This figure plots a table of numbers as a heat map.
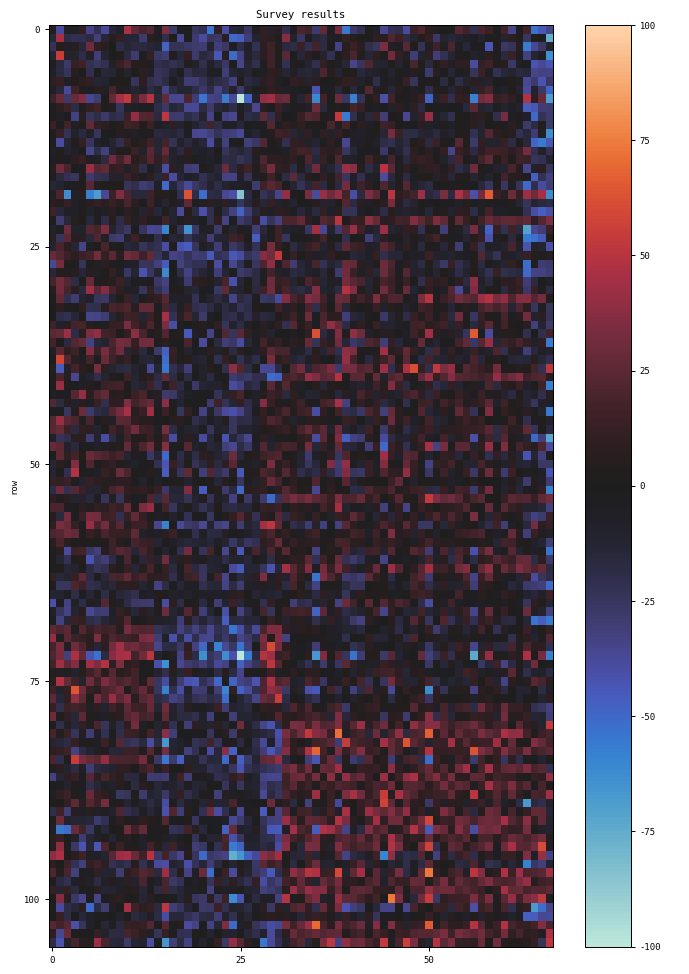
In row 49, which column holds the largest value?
44
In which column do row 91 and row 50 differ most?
50
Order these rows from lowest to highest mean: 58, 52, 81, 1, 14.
1, 14, 52, 58, 81
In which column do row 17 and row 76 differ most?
3
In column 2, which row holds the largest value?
35
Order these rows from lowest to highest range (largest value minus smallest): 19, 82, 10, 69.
69, 10, 82, 19
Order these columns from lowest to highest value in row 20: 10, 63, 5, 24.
63, 24, 5, 10
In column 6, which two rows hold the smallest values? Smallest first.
19, 72
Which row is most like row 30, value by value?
16
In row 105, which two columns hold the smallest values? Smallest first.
15, 28
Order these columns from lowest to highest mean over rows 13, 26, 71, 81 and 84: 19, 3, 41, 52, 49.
19, 41, 49, 52, 3
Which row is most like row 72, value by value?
8
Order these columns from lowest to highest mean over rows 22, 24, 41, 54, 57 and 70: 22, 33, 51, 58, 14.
14, 22, 58, 33, 51
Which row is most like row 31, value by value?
91
